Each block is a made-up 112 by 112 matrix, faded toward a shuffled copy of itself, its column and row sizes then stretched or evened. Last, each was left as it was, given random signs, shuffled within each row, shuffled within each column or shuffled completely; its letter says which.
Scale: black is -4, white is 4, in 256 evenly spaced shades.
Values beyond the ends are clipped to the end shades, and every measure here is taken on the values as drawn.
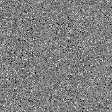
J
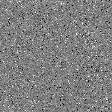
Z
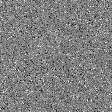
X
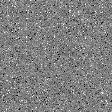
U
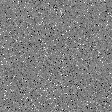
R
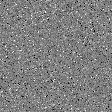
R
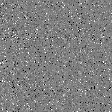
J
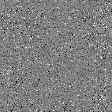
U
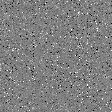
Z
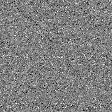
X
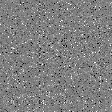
J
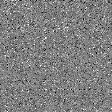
U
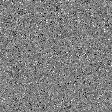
X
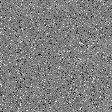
Z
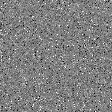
Z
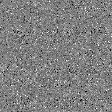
U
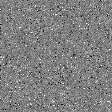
U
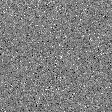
R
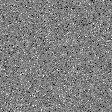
R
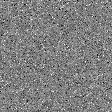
R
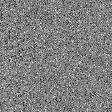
Z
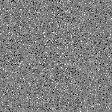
J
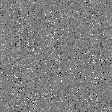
J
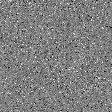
X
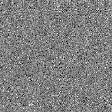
J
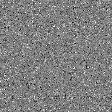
U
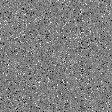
J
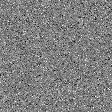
R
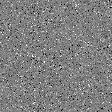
Z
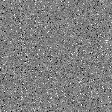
Z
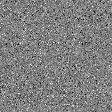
X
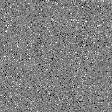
J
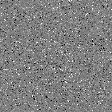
U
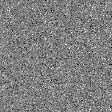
U
